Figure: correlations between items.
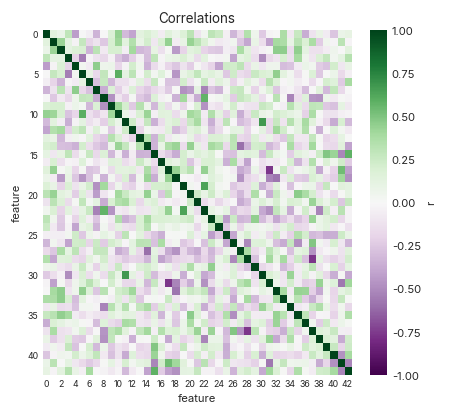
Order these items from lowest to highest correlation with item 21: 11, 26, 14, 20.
26, 14, 20, 11
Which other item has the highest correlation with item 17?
41
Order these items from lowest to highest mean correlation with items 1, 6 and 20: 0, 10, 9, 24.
9, 24, 0, 10
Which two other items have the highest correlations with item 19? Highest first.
22, 8
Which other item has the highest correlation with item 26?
37
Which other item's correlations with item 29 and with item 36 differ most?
23
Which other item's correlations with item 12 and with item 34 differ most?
38
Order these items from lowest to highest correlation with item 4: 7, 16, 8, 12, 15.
15, 16, 8, 12, 7
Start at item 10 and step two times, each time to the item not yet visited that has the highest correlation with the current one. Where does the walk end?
32
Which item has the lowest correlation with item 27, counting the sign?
14
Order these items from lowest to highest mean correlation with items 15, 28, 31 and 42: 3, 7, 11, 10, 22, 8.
11, 22, 10, 7, 8, 3
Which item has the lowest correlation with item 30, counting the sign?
3
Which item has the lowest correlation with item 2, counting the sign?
18
